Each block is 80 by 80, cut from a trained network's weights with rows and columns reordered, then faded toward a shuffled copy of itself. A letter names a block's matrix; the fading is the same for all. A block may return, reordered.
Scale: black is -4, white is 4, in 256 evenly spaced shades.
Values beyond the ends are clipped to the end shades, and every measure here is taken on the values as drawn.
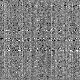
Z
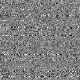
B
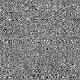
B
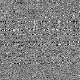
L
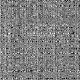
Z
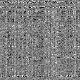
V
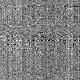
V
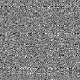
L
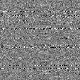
B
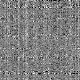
V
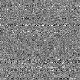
B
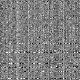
Z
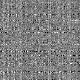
V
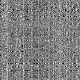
V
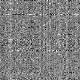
Z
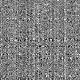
Z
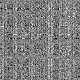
V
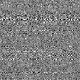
B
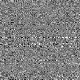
B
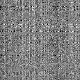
V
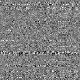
L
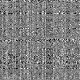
V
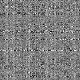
Z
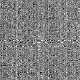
Z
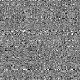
B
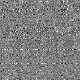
L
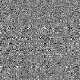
B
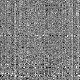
Z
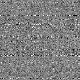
B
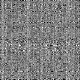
Z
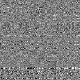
B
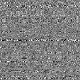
B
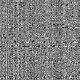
Z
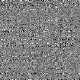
L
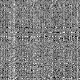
V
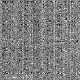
Z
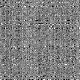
V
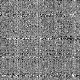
Z
